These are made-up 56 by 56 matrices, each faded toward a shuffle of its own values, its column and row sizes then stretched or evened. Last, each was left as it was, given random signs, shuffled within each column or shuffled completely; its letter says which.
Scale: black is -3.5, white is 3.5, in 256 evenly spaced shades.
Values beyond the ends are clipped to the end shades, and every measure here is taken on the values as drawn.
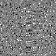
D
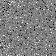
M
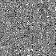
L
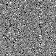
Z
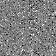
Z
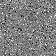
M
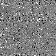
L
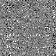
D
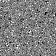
M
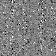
Z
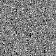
Z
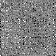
D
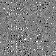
D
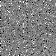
Z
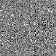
L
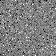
M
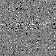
L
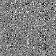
L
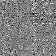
L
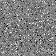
M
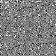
L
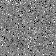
Z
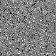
Z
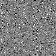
Z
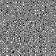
D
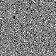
Z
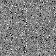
Z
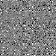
D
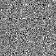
L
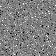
M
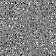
L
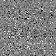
D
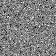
M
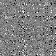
D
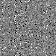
Z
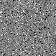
M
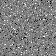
M
